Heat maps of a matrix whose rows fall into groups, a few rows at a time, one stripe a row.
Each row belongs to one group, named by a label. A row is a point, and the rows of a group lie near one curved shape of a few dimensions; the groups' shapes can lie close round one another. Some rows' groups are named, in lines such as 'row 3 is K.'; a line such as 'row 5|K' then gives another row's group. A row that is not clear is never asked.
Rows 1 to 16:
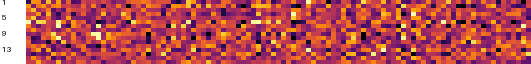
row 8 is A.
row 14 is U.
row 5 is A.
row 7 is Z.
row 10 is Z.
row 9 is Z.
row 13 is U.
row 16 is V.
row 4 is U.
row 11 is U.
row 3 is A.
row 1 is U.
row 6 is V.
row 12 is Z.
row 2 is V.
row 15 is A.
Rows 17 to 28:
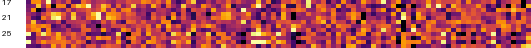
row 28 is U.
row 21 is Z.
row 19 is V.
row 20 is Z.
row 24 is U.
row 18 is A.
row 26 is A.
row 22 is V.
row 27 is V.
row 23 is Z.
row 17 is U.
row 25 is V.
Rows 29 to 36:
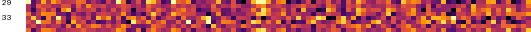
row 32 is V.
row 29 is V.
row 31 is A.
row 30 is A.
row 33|A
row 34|V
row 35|V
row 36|V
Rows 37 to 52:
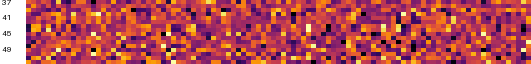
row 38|A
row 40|Z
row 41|A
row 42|A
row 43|U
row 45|Z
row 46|V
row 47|A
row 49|Z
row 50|Z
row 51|U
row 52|V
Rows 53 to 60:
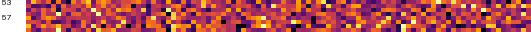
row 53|A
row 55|Z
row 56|Z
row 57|V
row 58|U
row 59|V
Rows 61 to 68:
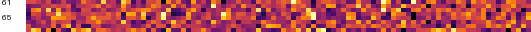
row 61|U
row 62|V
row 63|U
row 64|U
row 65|U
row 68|A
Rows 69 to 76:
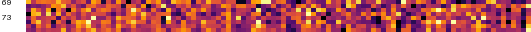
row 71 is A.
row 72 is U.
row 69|V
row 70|U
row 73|Z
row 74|A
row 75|A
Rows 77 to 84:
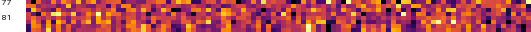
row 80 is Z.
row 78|A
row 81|A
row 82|A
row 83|U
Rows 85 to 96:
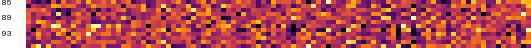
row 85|U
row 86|U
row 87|Z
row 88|Z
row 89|U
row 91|Z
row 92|A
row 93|A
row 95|U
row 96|U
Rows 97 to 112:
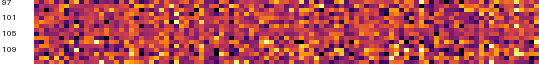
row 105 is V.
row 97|A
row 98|U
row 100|Z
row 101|V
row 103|A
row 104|V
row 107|A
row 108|Z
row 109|A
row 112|Z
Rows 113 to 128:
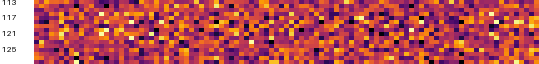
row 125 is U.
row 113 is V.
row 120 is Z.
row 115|A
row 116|Z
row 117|U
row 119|Z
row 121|Z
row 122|V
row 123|V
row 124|V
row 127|Z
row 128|A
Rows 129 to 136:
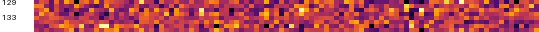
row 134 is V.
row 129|A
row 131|U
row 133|V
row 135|Z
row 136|A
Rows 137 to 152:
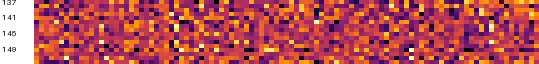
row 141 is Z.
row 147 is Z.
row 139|U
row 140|U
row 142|U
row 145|V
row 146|A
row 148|Z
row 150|V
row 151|Z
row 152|U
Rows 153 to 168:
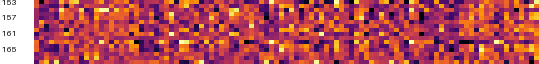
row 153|A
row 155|Z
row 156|U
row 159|V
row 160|U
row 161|U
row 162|V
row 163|V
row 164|U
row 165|U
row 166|A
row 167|A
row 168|U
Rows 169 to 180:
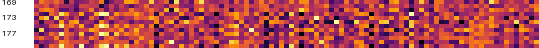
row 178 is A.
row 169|Z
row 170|V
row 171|Z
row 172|Z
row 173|U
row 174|A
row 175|Z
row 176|V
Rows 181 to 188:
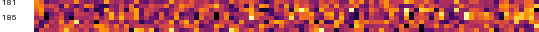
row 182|Z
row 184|V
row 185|V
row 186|A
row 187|A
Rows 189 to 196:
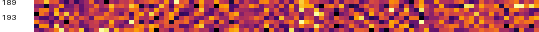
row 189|Z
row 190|V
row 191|U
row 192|U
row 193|U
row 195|U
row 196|Z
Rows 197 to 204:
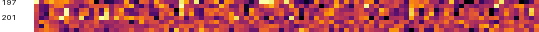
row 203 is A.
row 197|V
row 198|V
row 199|Z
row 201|Z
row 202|V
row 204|Z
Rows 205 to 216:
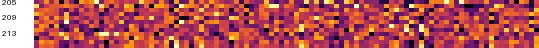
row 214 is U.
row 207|Z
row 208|Z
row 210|Z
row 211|U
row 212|A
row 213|Z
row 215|Z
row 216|Z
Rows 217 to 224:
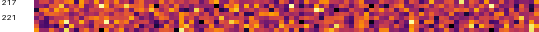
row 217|A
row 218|Z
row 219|U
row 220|V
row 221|V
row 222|Z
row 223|U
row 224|Z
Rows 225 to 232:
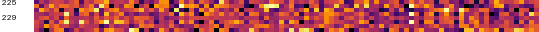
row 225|V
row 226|V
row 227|A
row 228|Z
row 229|A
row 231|V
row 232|V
